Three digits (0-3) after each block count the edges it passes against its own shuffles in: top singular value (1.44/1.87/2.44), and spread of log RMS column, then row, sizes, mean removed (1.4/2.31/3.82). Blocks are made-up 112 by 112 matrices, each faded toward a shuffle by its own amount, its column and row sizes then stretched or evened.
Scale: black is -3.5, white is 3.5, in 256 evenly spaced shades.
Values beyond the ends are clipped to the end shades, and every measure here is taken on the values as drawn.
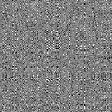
3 2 1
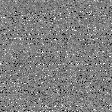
0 0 2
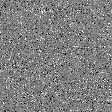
0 0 1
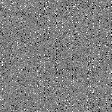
0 2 1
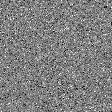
1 0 0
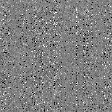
1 2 1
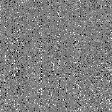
1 2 1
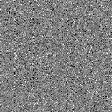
2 1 0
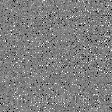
2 1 1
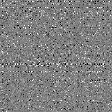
2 1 2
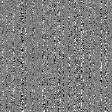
0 3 0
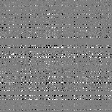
2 2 3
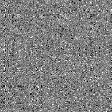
2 1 1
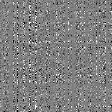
0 3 2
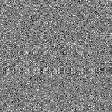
3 0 1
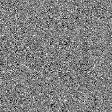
1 1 1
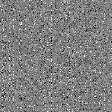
2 2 0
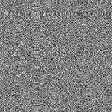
3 0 1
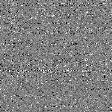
0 1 2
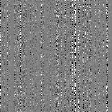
1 3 1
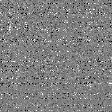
0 1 2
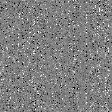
0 2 0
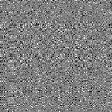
3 1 2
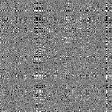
3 2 2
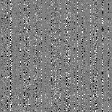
1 3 1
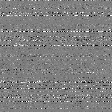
2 0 3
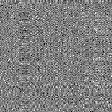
3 0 0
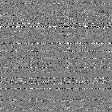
1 1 3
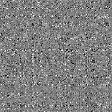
2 1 2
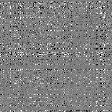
2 2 3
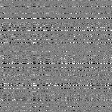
3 1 3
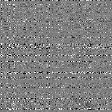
2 2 3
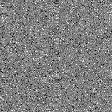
2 0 0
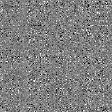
1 2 2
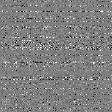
1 2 3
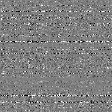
1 1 3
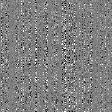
1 3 1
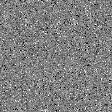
0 1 1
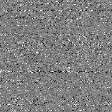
2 0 2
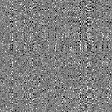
3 2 1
